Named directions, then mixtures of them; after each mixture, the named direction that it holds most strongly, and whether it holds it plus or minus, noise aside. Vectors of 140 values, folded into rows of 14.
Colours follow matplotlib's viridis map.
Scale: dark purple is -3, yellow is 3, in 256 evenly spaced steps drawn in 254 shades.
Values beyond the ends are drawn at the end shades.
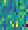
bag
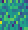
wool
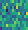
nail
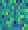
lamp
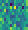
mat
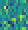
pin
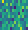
wool, minus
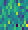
bag, minus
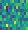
nail, plus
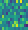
lamp, minus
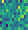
wool, minus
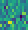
pin, minus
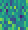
mat, plus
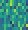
mat, minus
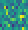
pin, plus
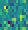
pin, plus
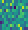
mat, minus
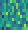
lamp, plus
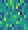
wool, plus
